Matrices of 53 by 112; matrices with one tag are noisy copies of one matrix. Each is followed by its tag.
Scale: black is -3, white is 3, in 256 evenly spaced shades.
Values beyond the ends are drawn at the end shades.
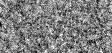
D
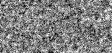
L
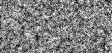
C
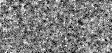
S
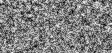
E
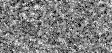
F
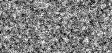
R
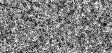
E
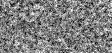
F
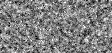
R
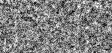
E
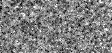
F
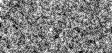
D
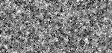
R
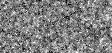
L
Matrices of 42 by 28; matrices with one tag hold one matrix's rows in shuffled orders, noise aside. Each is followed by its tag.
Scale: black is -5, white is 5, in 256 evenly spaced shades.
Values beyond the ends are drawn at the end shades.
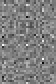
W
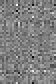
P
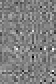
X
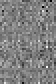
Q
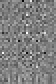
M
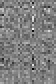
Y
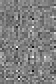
P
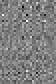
M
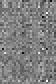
Q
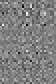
M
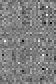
Q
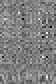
Q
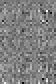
Q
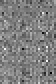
Q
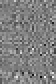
X
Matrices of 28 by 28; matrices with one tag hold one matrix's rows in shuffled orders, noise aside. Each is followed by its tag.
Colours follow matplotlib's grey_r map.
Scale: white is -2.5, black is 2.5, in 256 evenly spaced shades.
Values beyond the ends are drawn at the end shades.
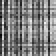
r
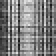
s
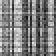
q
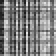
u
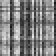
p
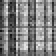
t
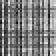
r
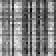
q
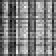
t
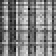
t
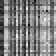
u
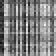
u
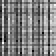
r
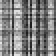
q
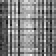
s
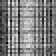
s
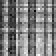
t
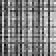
r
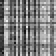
u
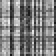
p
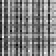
r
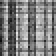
t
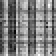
t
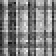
t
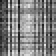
s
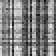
q
